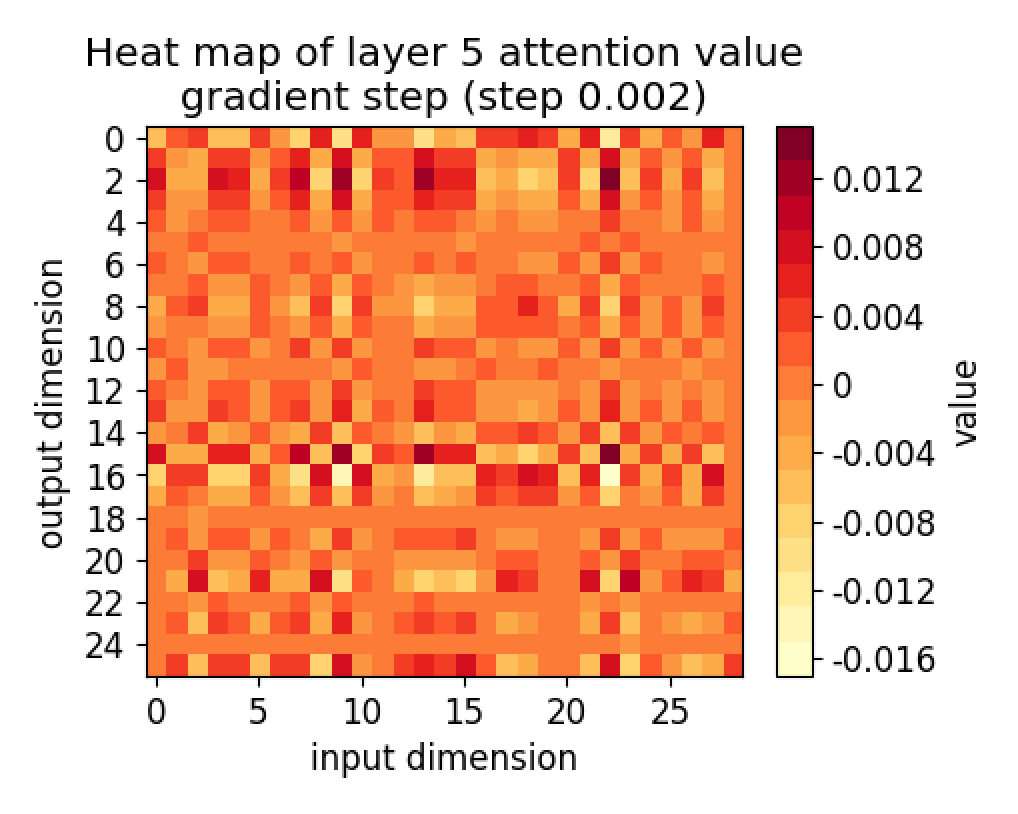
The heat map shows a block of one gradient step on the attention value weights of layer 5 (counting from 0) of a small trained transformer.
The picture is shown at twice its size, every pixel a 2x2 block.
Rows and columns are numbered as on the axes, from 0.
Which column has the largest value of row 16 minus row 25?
8
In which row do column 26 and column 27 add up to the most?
21
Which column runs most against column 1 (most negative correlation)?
26
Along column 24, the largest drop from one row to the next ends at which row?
16
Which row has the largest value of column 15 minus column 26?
25
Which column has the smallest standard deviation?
28
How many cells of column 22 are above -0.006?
20
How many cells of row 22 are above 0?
4
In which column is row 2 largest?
22
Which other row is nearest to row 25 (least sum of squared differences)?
23
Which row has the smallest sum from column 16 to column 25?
2
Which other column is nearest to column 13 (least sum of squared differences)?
9
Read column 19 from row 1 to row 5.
-0.004 -0.006 -0.004 -0.002 0
